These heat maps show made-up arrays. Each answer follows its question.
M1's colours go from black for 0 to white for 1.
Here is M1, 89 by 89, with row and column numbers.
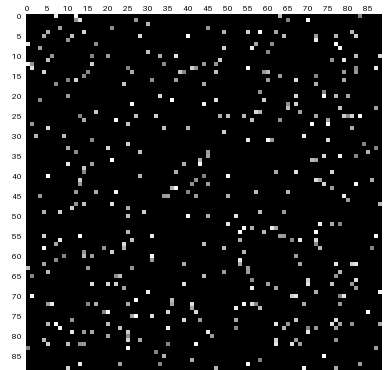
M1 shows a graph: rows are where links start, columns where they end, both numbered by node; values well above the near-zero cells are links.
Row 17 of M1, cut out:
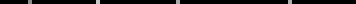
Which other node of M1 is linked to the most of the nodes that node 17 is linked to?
node 57
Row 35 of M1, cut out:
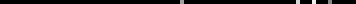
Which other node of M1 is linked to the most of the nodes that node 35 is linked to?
node 42
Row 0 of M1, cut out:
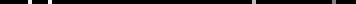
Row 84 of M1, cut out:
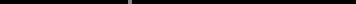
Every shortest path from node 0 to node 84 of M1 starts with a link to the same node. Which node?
node 83
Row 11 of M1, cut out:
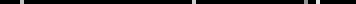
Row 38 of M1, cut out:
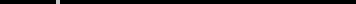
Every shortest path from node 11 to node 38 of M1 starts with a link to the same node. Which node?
node 79
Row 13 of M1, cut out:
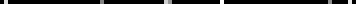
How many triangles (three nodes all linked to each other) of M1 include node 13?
3
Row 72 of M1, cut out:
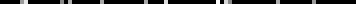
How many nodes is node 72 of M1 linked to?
12
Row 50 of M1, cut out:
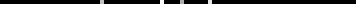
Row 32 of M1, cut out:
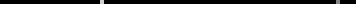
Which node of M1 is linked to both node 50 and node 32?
node 25
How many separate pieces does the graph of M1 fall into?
3
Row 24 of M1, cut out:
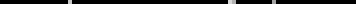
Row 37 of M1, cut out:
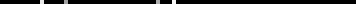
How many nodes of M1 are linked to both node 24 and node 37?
0
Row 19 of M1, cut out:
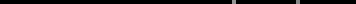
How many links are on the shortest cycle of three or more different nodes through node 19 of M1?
6
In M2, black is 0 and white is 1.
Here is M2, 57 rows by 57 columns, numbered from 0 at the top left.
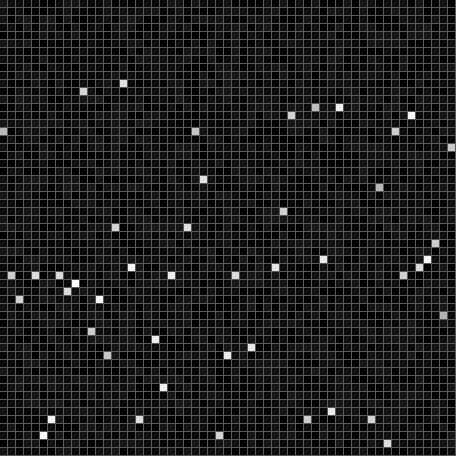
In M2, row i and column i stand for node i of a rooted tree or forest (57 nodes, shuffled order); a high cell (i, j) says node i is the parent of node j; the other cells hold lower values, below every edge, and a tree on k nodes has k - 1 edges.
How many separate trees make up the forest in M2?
11
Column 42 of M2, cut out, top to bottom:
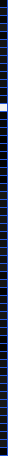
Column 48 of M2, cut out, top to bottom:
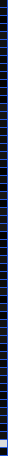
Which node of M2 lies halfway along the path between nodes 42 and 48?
39
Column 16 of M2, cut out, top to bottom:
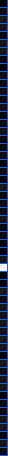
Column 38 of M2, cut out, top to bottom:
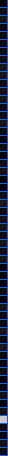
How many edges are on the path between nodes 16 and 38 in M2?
3
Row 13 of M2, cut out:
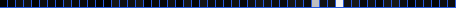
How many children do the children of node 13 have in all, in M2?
2
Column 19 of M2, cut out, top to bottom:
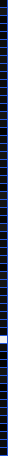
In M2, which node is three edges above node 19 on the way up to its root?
44
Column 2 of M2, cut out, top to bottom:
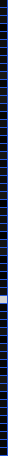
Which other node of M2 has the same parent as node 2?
12
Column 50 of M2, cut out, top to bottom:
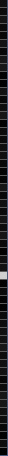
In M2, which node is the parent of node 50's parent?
33
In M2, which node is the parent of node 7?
34
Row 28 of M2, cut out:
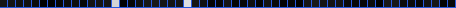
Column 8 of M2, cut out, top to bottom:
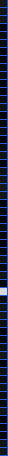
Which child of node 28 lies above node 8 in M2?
14
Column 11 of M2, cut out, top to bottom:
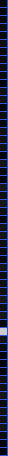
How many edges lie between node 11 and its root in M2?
5
